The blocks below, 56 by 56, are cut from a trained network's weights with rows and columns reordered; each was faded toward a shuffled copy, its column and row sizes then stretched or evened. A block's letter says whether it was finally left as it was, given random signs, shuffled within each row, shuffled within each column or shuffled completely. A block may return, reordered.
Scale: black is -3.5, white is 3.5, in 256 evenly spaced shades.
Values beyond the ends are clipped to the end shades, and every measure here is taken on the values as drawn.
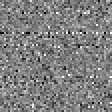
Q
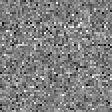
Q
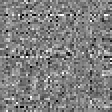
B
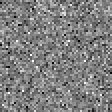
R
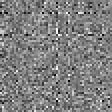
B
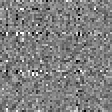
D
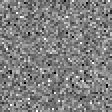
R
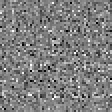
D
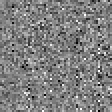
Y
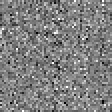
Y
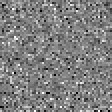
Q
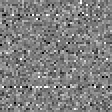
Q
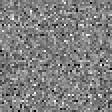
Q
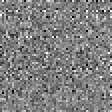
B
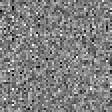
Y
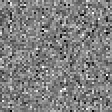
Y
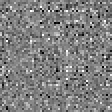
B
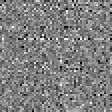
B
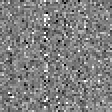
Y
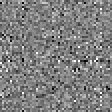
B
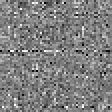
B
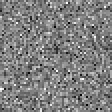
R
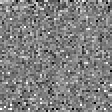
Q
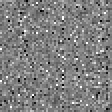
Y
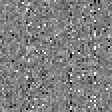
Y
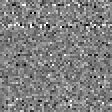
Q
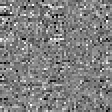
B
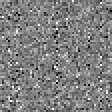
Y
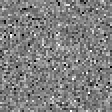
R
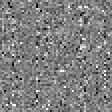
Y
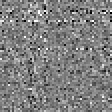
D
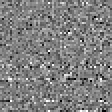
D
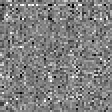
B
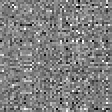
B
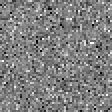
R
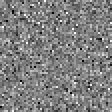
R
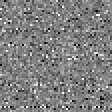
Q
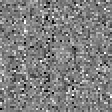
Y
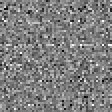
D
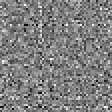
B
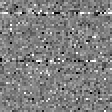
Q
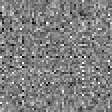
B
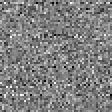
Q
